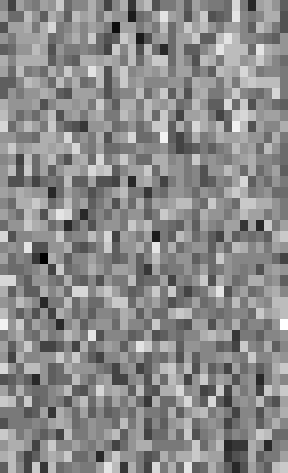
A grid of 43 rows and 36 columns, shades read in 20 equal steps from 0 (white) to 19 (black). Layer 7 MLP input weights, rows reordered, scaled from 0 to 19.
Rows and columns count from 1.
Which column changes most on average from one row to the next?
9
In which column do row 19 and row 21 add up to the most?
12
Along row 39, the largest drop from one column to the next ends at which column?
16
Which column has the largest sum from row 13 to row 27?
15
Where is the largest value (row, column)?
24, 6
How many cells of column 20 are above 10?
11
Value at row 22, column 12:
5
